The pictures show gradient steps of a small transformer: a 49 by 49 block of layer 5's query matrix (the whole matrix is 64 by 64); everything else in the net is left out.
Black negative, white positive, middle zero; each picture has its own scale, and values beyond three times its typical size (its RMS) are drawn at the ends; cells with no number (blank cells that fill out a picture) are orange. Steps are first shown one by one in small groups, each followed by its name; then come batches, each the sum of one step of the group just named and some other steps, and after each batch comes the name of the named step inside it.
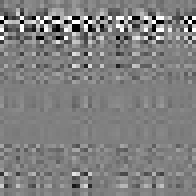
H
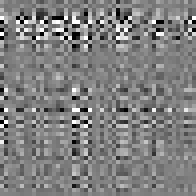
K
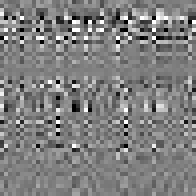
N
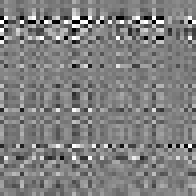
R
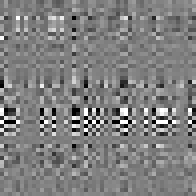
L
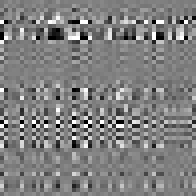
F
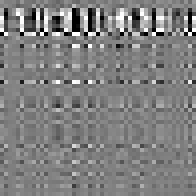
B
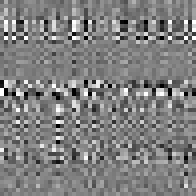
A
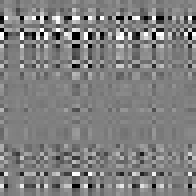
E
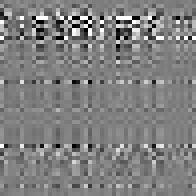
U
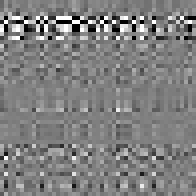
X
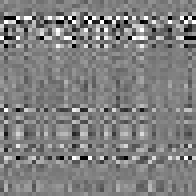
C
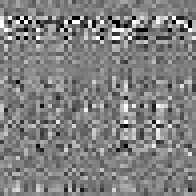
N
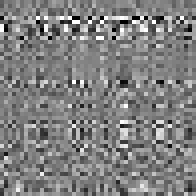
X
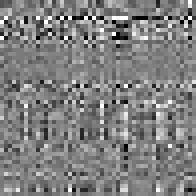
U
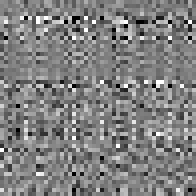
H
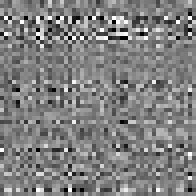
B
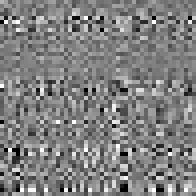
H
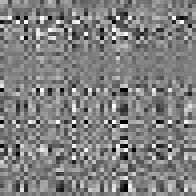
K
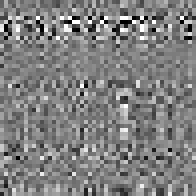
X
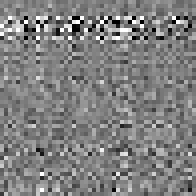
X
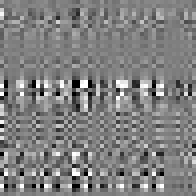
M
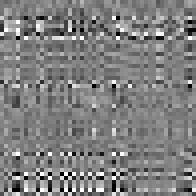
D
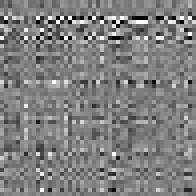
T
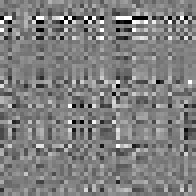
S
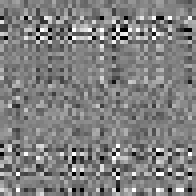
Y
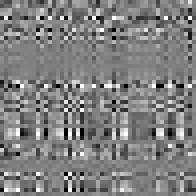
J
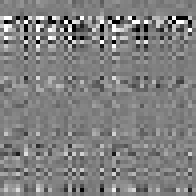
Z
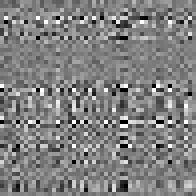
T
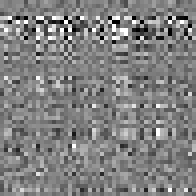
Z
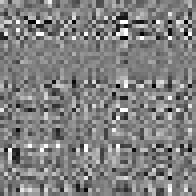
M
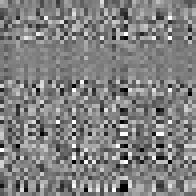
Y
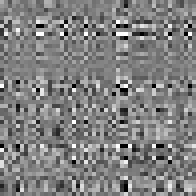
M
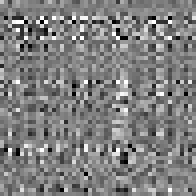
M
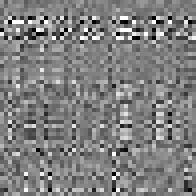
D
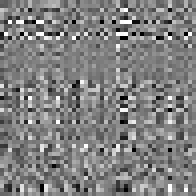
M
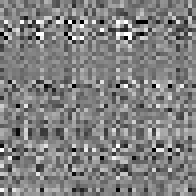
Y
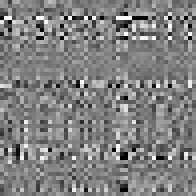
S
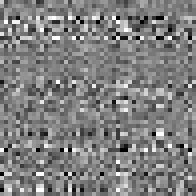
J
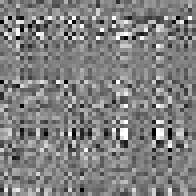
J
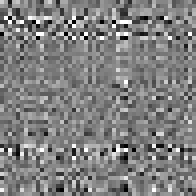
T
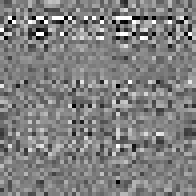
S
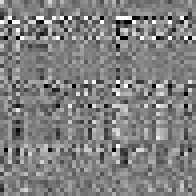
S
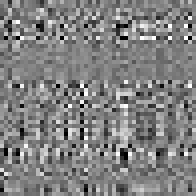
J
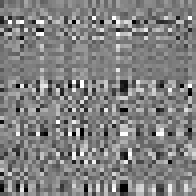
J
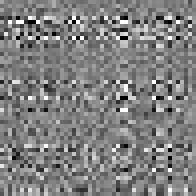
Y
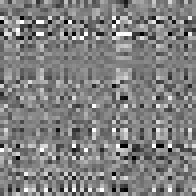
D
